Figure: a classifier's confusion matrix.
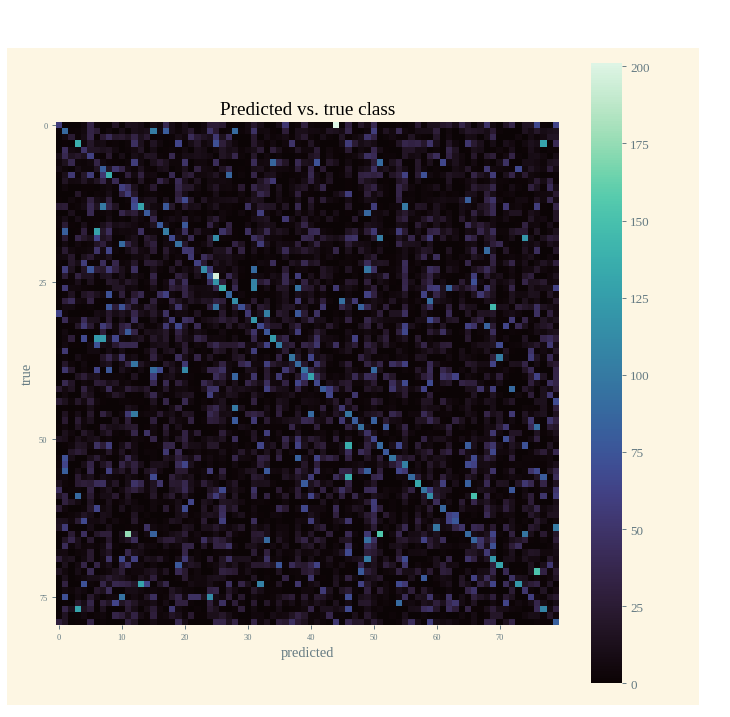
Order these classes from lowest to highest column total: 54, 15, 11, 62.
62, 54, 11, 15
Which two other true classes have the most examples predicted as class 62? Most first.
26, 63
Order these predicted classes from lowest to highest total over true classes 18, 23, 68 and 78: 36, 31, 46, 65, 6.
36, 65, 6, 46, 31
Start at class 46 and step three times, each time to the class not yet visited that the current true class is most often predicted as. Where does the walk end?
11
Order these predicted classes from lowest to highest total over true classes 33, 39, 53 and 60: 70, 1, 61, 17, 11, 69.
70, 17, 69, 61, 11, 1
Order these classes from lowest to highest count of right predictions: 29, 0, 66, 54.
54, 0, 29, 66
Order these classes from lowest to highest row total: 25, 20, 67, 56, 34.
67, 20, 56, 25, 34
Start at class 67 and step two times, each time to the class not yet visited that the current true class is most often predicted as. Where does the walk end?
49
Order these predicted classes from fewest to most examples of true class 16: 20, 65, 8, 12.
12, 8, 65, 20
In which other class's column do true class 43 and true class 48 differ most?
76
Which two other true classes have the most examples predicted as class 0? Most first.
30, 58
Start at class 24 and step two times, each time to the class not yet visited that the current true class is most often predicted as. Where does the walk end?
31
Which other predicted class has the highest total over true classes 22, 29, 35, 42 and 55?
69
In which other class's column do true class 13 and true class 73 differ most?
32
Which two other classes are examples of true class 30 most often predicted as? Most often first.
33, 38
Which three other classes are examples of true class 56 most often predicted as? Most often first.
46, 77, 15
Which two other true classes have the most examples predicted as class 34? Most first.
6, 9
